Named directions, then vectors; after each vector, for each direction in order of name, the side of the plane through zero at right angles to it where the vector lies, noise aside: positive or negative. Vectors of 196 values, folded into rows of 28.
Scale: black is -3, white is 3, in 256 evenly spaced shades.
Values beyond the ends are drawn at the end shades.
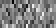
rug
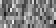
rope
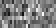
positive, positive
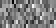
negative, positive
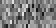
negative, negative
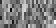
negative, negative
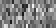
positive, positive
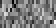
negative, positive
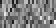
negative, positive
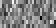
positive, negative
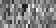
positive, positive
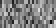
negative, positive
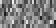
positive, negative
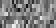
negative, positive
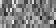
positive, negative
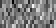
negative, positive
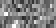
negative, positive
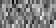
negative, positive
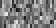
negative, positive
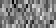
negative, positive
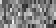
positive, positive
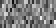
negative, positive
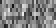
negative, negative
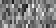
positive, positive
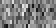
negative, negative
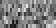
negative, negative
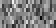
positive, negative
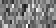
positive, positive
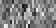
positive, positive
